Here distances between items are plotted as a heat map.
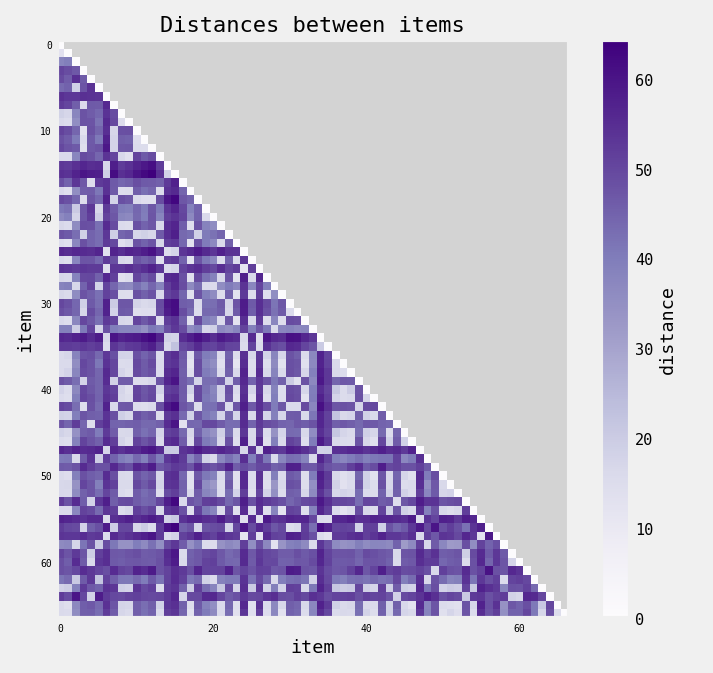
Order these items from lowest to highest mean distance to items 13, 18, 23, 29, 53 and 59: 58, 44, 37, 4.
37, 44, 4, 58
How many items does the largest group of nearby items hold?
27
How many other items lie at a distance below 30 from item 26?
9
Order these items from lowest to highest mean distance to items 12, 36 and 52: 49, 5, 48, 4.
48, 5, 4, 49
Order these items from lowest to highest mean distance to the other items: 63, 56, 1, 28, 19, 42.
1, 63, 28, 19, 42, 56
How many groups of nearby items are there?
6
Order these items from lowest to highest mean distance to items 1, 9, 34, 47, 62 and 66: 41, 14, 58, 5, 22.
41, 58, 14, 5, 22
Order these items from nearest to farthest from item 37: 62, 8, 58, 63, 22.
8, 63, 58, 62, 22
